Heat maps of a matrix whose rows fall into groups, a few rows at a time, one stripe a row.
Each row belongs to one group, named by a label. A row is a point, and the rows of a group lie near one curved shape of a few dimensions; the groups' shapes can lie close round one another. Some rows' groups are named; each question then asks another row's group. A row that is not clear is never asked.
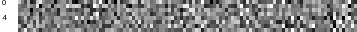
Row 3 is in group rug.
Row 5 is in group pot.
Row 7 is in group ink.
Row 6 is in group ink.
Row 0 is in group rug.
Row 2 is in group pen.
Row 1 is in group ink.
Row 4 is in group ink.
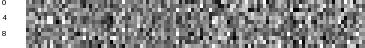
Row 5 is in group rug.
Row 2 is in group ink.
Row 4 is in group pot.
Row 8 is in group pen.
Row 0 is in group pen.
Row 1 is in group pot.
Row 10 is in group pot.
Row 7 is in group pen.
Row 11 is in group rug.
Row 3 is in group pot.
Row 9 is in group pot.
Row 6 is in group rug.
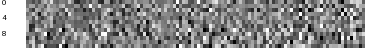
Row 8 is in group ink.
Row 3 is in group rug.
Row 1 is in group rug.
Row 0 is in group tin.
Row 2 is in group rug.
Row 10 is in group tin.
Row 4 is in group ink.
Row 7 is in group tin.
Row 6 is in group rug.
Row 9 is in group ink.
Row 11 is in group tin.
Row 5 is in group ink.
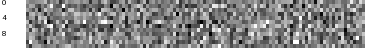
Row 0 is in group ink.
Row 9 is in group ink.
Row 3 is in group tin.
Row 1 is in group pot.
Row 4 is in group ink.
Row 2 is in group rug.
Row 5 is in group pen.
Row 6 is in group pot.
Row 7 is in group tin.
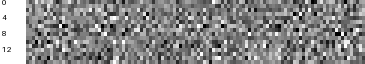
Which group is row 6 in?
tin
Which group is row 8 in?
rug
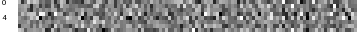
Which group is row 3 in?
rug
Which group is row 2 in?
ink
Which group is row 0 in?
tin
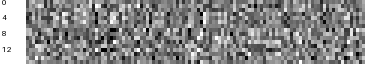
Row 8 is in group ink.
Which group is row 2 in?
pot
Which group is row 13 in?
ink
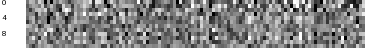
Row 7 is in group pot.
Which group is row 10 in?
pot
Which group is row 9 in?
rug
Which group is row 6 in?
rug
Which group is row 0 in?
tin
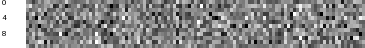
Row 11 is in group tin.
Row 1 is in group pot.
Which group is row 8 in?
tin
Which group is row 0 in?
ink
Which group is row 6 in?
tin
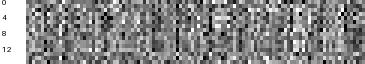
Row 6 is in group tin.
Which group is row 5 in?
rug
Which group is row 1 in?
tin
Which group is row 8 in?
tin
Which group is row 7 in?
tin
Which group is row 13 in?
rug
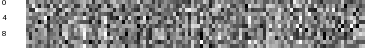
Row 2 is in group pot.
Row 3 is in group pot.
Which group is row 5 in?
rug
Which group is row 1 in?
tin
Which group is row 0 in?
tin
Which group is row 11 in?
pot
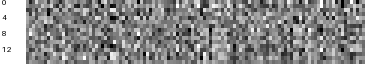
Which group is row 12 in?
tin
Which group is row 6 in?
tin
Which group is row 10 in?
pot
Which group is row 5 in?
rug
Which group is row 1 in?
tin
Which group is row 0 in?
rug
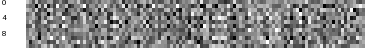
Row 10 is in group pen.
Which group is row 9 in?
pot
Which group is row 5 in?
ink
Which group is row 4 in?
pot
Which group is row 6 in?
pot
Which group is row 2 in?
ink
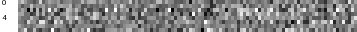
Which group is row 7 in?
tin
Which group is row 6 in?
rug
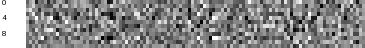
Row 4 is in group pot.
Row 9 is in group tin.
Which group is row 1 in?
ink
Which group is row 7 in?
rug
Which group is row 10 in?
ink
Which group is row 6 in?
pen
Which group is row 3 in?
tin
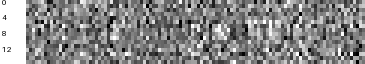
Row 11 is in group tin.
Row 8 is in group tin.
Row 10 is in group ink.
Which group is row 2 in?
ink
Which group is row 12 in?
tin
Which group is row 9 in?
pot
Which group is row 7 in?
tin
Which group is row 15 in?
pot
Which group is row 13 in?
rug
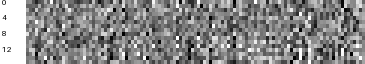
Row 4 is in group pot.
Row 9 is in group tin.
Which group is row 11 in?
pen
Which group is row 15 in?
pot
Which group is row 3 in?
ink
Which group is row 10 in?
pot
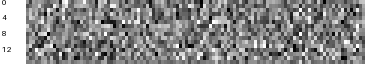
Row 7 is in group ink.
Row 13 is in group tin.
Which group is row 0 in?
pot
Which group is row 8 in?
ink
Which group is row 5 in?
tin
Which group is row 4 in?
rug
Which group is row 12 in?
pot
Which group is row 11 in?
pen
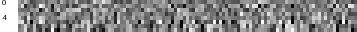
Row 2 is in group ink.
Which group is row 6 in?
tin
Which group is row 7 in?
tin
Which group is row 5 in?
ink
